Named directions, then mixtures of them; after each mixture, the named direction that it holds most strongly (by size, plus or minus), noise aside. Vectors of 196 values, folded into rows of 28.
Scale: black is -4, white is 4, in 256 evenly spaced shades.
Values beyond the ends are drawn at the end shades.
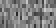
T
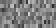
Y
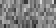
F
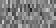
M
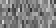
M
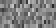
Y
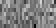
F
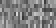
T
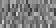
M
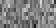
F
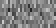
M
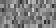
Y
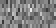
M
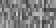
T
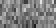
F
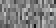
T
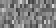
Y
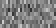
M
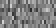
M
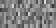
Y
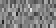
M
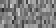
Y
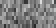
F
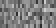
T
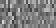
M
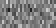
M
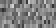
Y
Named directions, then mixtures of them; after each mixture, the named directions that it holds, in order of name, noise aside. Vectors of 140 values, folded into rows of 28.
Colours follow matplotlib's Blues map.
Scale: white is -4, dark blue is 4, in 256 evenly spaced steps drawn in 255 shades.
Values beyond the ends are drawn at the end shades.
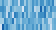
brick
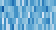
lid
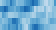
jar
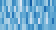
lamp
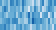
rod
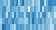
brick, rod.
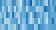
lamp.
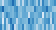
lid.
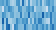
lid.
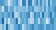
lamp, lid.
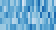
rod.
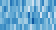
rod.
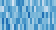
lamp, lid.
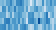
lamp, rod.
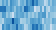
brick, jar.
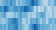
jar.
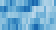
jar.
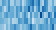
rod.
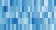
jar, rod.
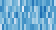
brick, rod.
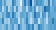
lamp.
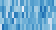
brick.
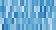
brick.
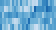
jar, lid.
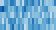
jar, lid.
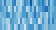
lamp, lid.
